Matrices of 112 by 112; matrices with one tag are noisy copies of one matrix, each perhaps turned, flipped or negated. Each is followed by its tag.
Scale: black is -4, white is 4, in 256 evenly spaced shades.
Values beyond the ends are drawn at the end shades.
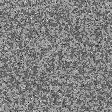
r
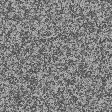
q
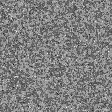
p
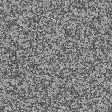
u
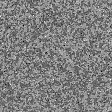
r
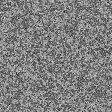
q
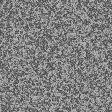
r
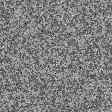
q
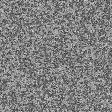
p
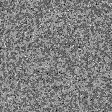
r
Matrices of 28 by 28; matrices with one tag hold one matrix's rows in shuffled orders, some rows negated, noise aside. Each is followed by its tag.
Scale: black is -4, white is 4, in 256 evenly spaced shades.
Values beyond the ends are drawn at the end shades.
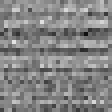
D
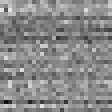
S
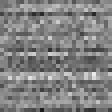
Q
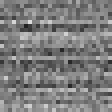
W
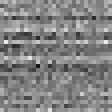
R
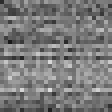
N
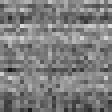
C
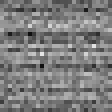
Q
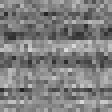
C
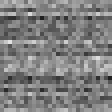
S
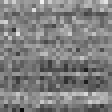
D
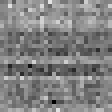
Q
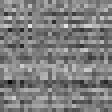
C
